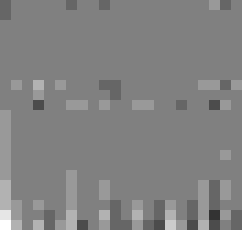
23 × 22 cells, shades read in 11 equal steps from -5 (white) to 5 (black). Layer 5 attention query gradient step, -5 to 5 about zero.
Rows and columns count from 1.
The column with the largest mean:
20
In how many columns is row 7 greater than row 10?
1
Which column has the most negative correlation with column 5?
16
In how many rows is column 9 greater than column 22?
1
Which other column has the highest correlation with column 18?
15
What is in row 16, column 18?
0
